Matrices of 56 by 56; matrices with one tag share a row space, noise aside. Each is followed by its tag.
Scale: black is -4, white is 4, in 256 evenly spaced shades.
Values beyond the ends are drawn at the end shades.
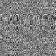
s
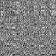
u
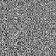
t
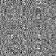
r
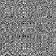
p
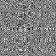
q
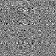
q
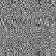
r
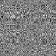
u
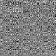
s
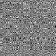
s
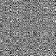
s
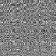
u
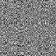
t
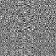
q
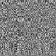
t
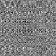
p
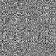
t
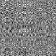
p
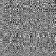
s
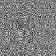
q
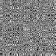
s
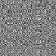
r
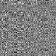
t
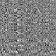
t
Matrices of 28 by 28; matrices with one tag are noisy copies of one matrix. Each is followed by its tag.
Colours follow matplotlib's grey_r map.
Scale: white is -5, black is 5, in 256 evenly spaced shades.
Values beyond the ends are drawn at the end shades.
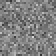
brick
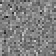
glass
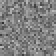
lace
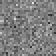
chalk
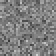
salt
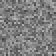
chalk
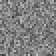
salt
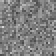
salt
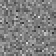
chalk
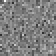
glass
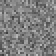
salt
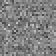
brick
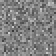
chalk
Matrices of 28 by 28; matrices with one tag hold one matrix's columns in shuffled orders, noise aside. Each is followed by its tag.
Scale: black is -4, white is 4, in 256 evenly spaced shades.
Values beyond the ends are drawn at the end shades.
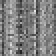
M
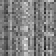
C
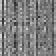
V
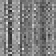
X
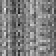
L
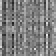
V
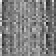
V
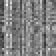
V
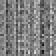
M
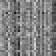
C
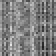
C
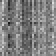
V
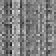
M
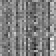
C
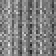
M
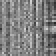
V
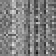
M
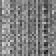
M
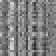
C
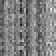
L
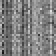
M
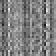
L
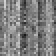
V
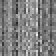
L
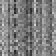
L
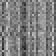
C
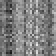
M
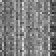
C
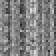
L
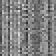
X
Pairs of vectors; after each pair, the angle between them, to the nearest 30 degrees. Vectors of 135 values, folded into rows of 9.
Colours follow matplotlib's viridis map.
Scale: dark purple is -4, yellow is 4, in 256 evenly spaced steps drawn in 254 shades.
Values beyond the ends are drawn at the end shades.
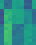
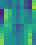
60 degrees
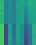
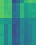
60 degrees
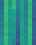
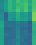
120 degrees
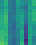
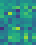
120 degrees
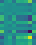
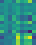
30 degrees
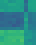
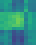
150 degrees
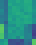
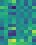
120 degrees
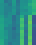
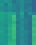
120 degrees
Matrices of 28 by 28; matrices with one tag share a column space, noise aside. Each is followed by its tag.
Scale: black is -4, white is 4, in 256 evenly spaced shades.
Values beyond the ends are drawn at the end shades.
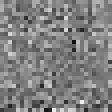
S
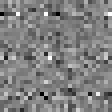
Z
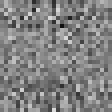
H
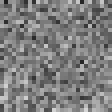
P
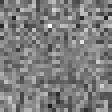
H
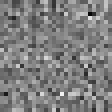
Z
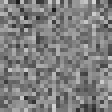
P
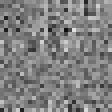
S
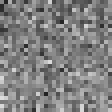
P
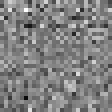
H
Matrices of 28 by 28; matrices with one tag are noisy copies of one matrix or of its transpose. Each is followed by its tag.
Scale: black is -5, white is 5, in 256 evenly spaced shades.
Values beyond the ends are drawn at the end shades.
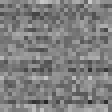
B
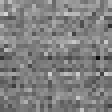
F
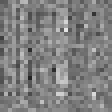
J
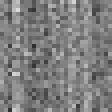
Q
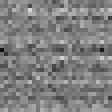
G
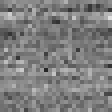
Q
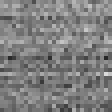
F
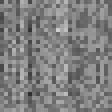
J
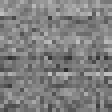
F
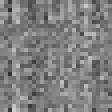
Q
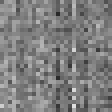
F
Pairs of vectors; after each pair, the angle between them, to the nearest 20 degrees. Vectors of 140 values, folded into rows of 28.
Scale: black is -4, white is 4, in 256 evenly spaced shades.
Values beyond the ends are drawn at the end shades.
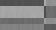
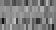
60 degrees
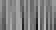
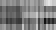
120 degrees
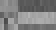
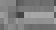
60 degrees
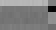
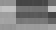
120 degrees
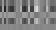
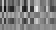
20 degrees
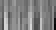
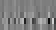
60 degrees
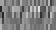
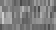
140 degrees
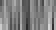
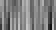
140 degrees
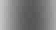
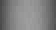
160 degrees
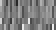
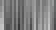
80 degrees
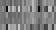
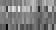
40 degrees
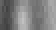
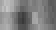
160 degrees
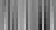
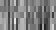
40 degrees
